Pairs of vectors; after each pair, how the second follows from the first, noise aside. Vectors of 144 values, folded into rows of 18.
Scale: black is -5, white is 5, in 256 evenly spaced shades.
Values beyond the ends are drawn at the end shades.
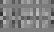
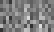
wrapped around, negated.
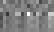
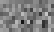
wrapped around, negated.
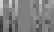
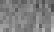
reversed, shrunk.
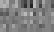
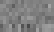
reversed, shrunk.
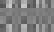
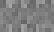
shrunk.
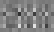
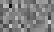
wrapped around, negated.
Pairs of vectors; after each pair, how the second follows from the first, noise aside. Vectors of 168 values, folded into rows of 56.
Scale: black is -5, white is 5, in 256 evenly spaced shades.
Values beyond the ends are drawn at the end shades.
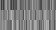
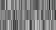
wrapped around, negated.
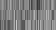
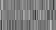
wrapped around, negated, partly zeroed.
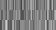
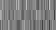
reversed, partly zeroed.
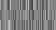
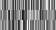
reversed, scaled up.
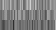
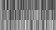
reversed.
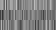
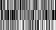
reversed, scaled up.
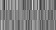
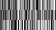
reversed, scaled up.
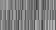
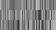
sign-scrambled.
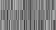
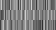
reversed, negated.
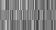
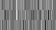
wrapped around, negated, partly zeroed.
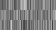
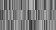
reversed, negated.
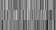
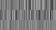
wrapped around, negated, partly zeroed.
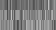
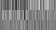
wrapped around, negated, partly zeroed.
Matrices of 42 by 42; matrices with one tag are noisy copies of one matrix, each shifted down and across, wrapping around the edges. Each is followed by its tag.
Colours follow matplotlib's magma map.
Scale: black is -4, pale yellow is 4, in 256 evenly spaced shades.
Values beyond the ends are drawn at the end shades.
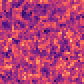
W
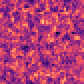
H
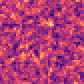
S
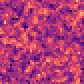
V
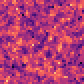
V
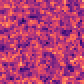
H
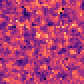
H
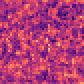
W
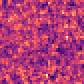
W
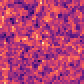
V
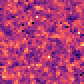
H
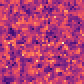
H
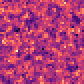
H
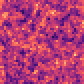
V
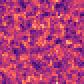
H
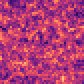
W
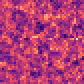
H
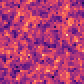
V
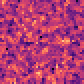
S
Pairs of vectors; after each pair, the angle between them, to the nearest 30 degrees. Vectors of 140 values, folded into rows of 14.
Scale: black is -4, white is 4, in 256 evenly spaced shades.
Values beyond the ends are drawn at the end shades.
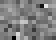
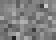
30 degrees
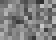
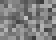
30 degrees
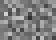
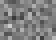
150 degrees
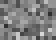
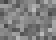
30 degrees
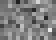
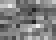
60 degrees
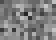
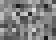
150 degrees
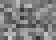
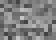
150 degrees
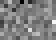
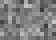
60 degrees
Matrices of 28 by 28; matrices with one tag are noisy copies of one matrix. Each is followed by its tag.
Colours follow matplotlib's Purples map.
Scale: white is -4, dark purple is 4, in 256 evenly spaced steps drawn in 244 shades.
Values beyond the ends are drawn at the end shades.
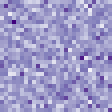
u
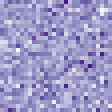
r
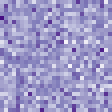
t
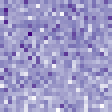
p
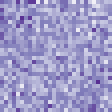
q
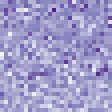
p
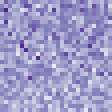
p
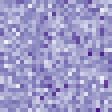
r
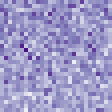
p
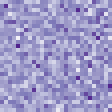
u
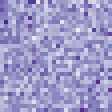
q
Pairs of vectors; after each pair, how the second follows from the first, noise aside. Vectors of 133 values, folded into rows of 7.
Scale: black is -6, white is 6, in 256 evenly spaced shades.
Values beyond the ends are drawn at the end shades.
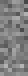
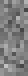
sign-scrambled.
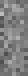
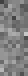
wrapped around.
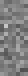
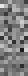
reversed, negated, scaled up.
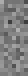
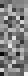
reversed, scaled up.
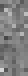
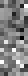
reversed, scaled up.
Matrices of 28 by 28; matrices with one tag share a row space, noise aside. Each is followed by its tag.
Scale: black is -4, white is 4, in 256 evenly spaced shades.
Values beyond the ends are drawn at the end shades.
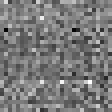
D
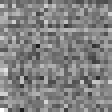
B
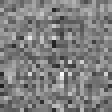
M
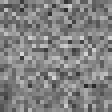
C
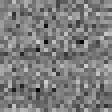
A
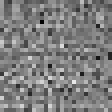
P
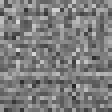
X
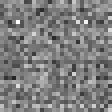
X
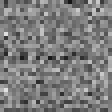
D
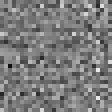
D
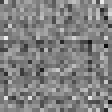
D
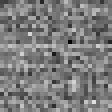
C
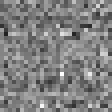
D
